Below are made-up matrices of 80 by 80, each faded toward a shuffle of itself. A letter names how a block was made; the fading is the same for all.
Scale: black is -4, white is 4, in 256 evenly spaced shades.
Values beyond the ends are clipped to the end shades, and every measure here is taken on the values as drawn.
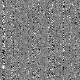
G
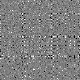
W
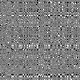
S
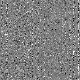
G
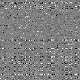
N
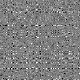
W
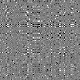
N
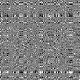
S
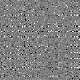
W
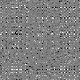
N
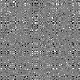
N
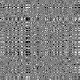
S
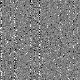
G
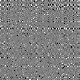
N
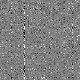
W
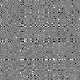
N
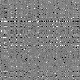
N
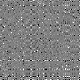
N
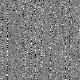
G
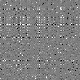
N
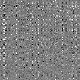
W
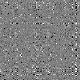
W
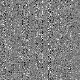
G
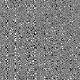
W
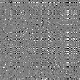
S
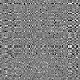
S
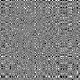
S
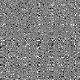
W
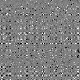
N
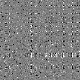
W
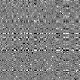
S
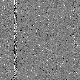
G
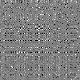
N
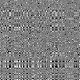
S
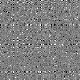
W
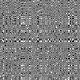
S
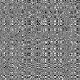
S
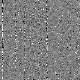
G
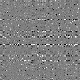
N
